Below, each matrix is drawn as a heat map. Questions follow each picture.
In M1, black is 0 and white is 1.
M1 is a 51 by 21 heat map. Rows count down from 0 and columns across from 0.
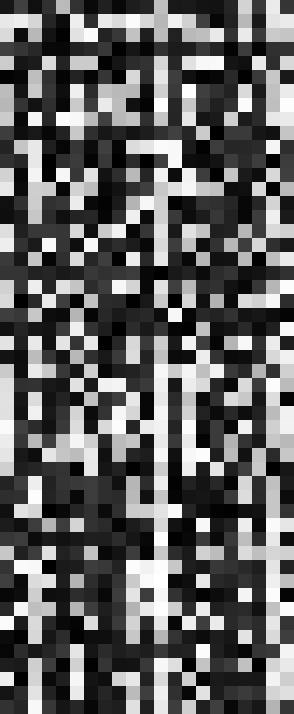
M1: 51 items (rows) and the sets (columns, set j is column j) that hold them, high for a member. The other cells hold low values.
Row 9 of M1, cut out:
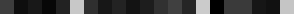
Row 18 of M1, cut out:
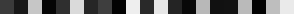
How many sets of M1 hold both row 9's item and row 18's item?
3
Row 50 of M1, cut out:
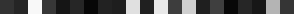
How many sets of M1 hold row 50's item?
5
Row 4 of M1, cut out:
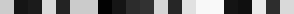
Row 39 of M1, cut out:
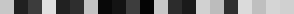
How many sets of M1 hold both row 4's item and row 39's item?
8
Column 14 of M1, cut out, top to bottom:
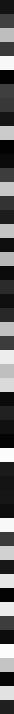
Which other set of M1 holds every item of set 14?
20
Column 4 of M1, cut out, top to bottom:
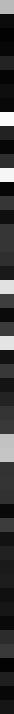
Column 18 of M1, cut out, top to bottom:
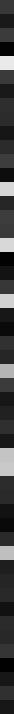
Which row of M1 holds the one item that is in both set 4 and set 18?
32
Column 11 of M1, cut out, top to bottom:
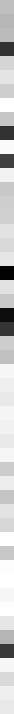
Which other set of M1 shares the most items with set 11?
19
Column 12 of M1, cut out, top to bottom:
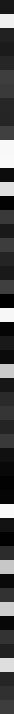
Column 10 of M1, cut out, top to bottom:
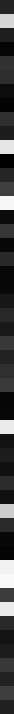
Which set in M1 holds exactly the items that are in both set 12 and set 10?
1
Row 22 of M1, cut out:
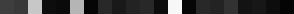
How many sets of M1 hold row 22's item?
3
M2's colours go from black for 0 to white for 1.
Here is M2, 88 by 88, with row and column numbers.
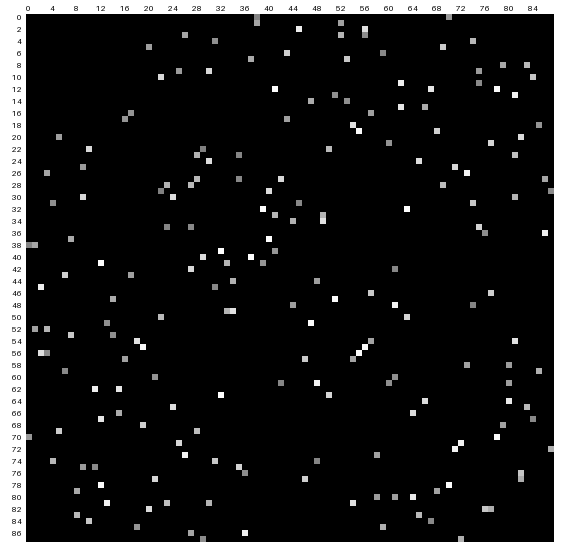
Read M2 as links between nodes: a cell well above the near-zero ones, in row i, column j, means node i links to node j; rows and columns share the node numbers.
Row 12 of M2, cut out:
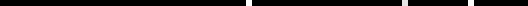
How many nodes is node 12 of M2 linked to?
3
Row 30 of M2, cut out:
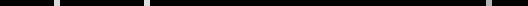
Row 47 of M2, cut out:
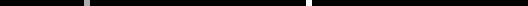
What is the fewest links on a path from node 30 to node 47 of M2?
4
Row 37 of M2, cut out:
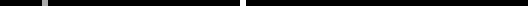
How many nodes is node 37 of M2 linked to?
2
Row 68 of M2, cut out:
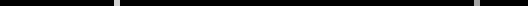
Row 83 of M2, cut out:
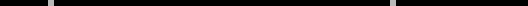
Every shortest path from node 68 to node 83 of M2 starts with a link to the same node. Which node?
node 79
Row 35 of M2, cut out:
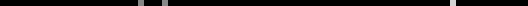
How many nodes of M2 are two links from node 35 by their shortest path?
6
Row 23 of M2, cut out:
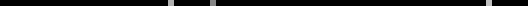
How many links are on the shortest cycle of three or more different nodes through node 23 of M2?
4
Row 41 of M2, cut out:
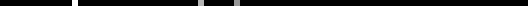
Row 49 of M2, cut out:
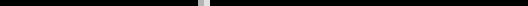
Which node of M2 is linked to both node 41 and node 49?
node 33
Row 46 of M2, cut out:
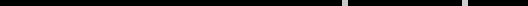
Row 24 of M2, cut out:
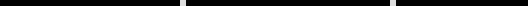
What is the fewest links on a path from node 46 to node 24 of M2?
5
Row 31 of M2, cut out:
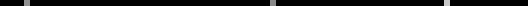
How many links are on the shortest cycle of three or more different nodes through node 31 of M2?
3
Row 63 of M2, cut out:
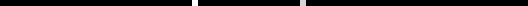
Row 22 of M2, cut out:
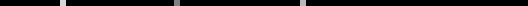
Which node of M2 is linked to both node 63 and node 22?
node 50
